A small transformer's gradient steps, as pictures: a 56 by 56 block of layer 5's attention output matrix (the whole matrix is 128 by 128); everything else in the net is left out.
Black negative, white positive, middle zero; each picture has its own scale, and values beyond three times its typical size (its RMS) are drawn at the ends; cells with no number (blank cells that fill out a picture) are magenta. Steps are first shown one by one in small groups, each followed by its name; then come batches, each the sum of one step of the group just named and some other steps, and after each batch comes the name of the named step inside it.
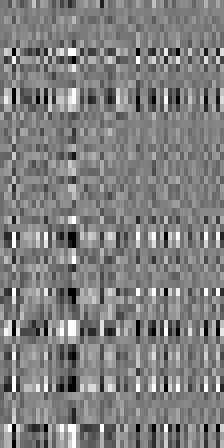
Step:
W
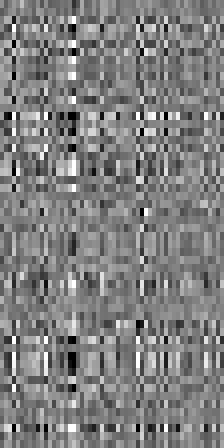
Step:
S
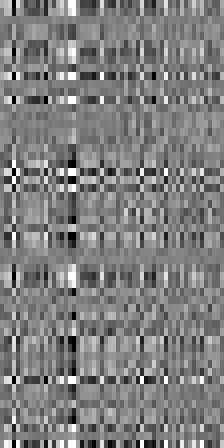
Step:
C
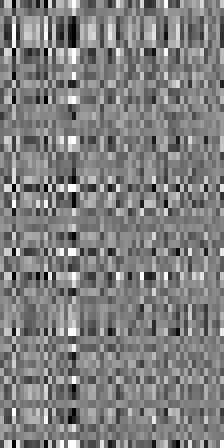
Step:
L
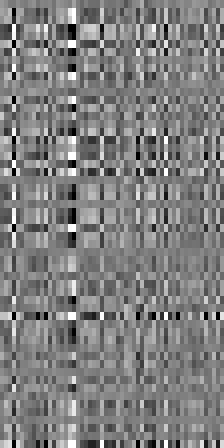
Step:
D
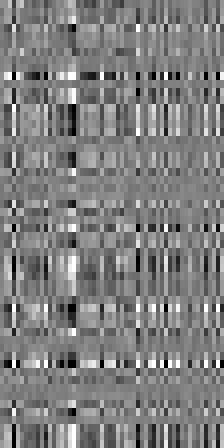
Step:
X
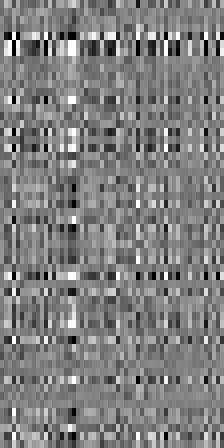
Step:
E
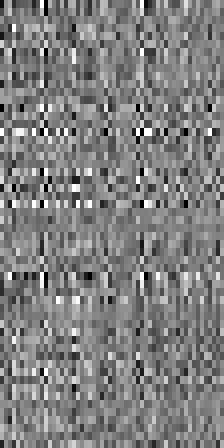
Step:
L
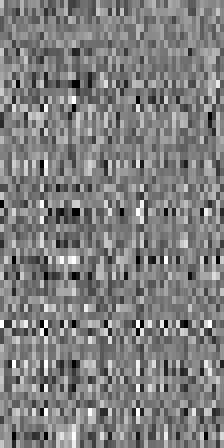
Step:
X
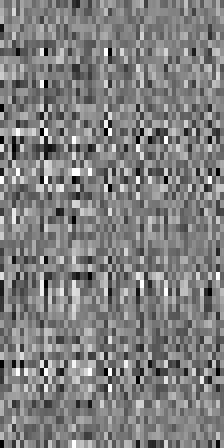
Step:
D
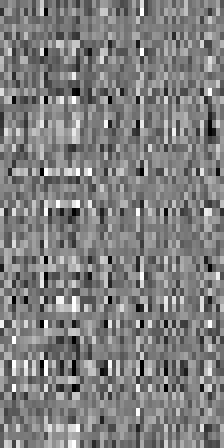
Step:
C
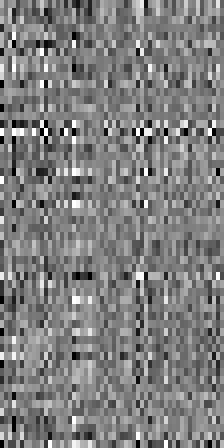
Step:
D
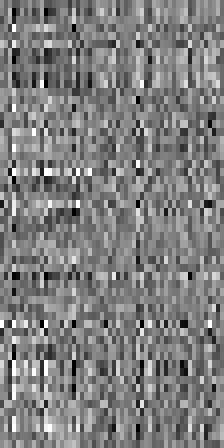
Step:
D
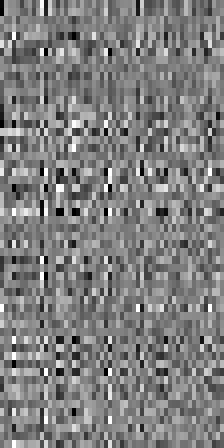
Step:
E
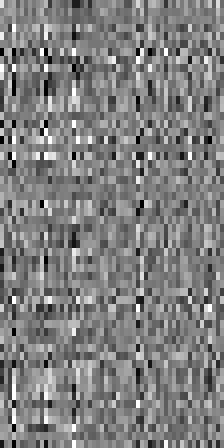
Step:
W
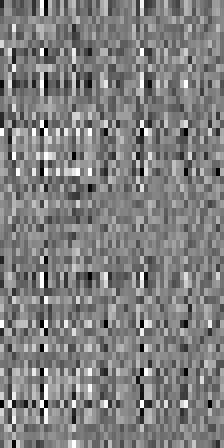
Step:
C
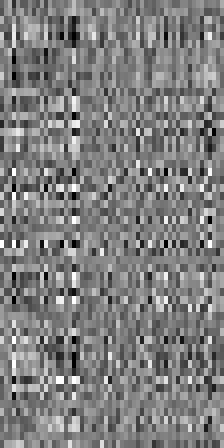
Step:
L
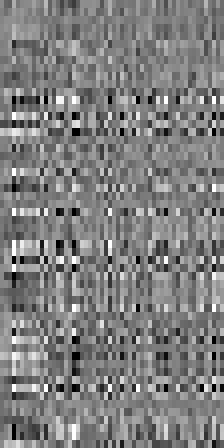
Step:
W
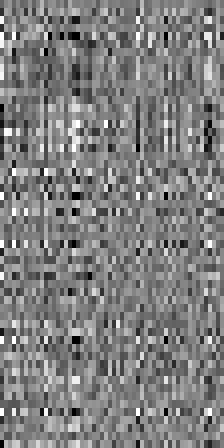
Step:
E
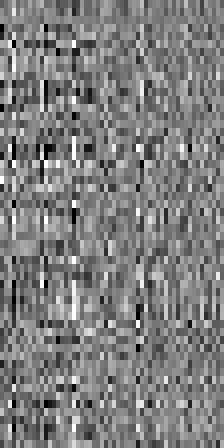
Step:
D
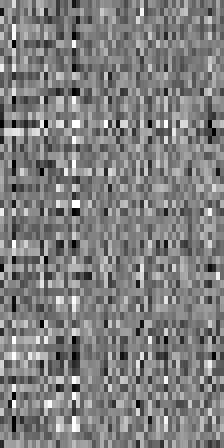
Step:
S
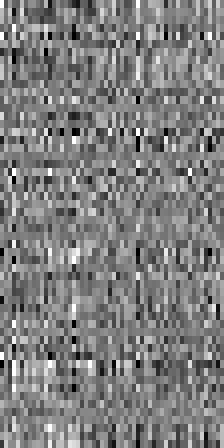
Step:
D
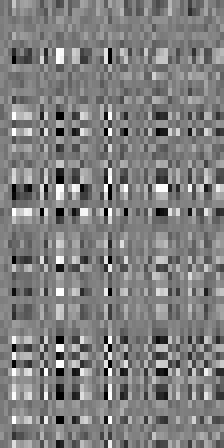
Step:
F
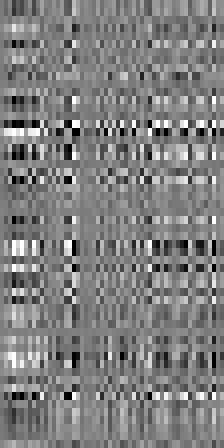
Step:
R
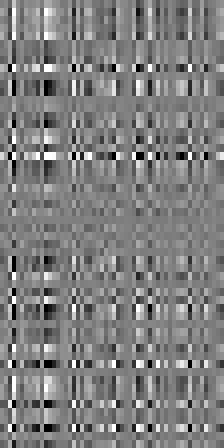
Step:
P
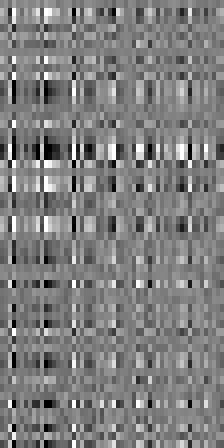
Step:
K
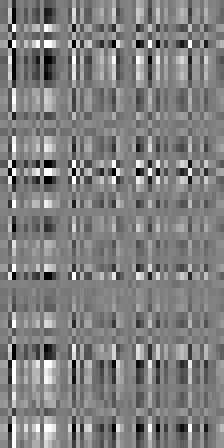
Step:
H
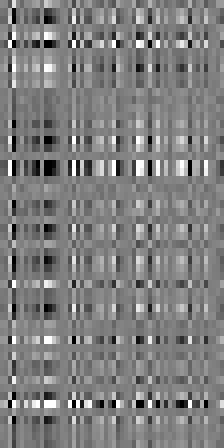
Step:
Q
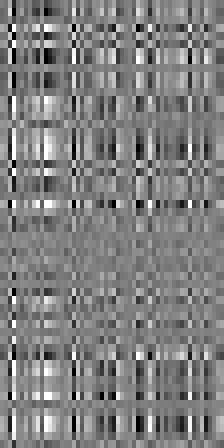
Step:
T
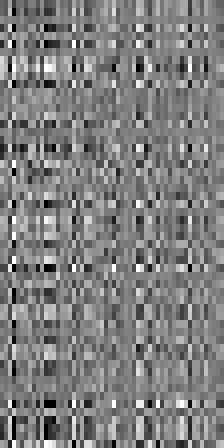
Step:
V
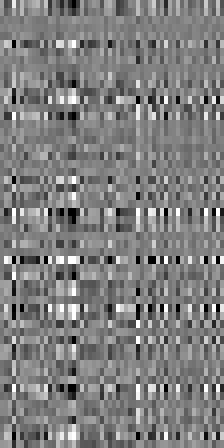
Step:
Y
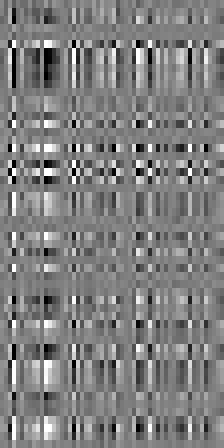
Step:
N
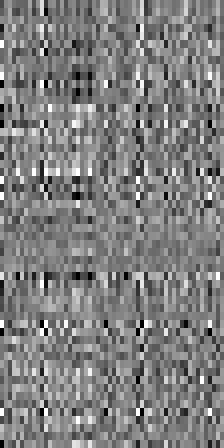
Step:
T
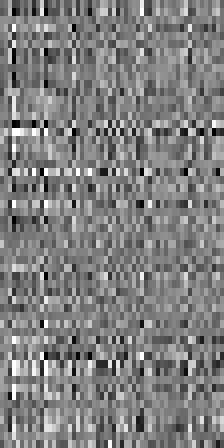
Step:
T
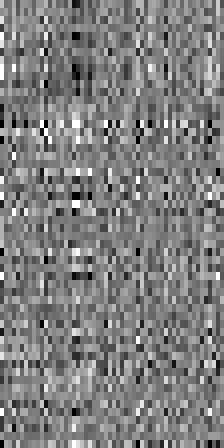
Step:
P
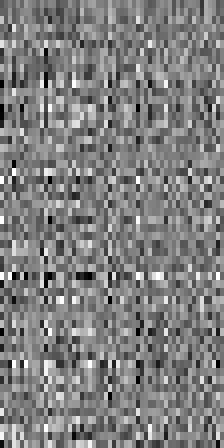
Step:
H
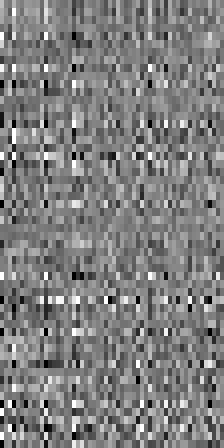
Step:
P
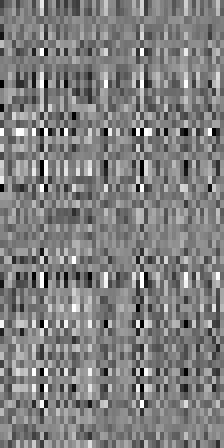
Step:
Y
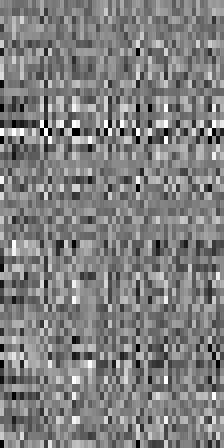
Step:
R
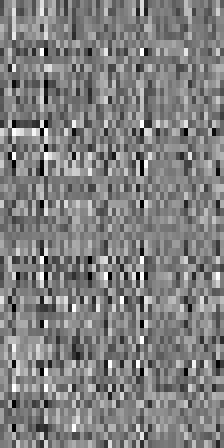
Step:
P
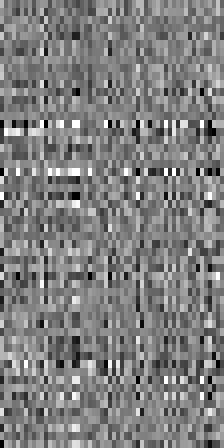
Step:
R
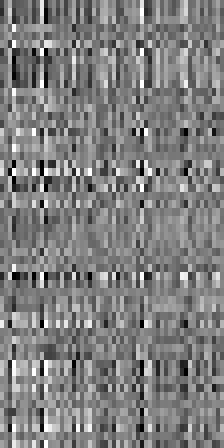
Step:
H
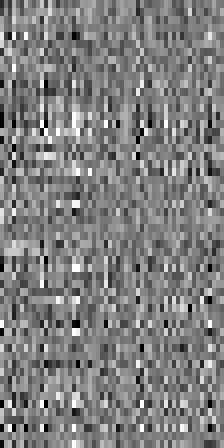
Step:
P
